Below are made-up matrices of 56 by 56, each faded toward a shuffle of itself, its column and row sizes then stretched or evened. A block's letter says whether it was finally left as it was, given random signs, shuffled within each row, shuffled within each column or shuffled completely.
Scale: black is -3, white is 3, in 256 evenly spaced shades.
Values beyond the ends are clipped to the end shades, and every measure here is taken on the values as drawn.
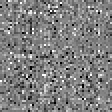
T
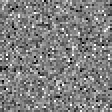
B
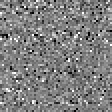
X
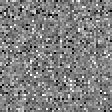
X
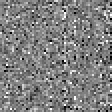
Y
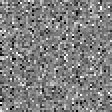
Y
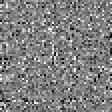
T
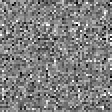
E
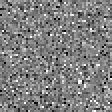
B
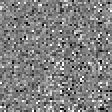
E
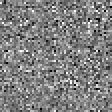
E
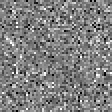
T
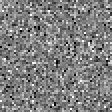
B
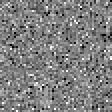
B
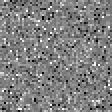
B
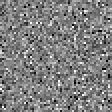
Y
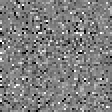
E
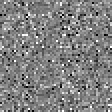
E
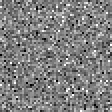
B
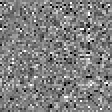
T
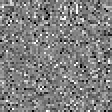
T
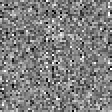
Y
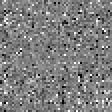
E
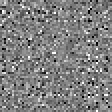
T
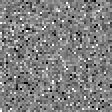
B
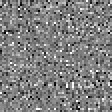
T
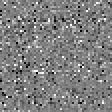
E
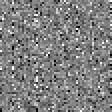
Y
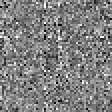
E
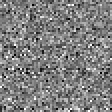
X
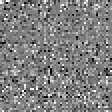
T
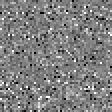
X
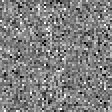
Y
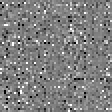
E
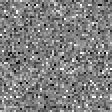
X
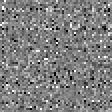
E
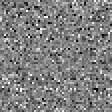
X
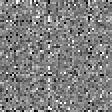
T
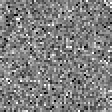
B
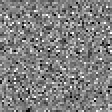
X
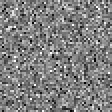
B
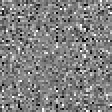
E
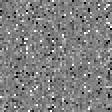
Y
